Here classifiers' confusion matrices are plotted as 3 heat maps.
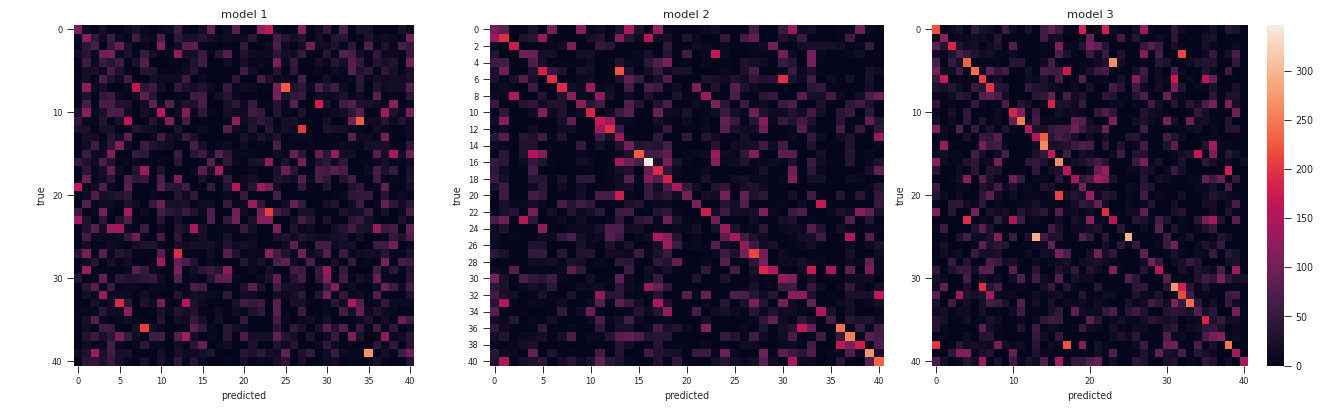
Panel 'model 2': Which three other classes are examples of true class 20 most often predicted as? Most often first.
13, 24, 26
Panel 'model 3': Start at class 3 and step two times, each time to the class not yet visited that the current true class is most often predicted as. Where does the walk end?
7
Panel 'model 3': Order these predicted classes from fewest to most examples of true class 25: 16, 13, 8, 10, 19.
16, 10, 19, 8, 13
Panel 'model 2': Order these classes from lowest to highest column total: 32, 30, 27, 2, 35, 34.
35, 2, 34, 32, 30, 27
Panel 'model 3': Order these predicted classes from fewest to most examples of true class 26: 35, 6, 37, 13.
13, 35, 37, 6
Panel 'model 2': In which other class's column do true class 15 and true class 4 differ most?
23
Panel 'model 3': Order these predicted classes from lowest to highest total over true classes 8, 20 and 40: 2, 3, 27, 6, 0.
2, 3, 0, 27, 6
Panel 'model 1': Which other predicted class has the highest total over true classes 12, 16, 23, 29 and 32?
27
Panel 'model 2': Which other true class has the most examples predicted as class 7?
21
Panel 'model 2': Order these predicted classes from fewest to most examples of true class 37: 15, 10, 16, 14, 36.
10, 16, 36, 15, 14
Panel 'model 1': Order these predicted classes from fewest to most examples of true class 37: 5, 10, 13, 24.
10, 24, 5, 13
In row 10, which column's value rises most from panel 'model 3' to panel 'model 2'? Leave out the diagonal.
5
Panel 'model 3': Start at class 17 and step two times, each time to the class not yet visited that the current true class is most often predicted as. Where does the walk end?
0
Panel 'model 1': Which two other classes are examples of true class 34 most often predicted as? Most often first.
6, 24
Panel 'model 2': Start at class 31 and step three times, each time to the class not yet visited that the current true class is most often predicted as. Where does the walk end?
40
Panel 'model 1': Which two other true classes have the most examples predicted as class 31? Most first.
15, 17
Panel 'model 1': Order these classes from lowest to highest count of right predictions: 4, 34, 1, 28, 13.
4, 13, 28, 34, 1
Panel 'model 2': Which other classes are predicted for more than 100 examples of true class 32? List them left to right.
11, 31, 40
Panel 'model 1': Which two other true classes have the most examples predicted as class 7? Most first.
25, 29
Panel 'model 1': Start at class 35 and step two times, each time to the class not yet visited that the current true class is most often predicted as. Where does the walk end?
2
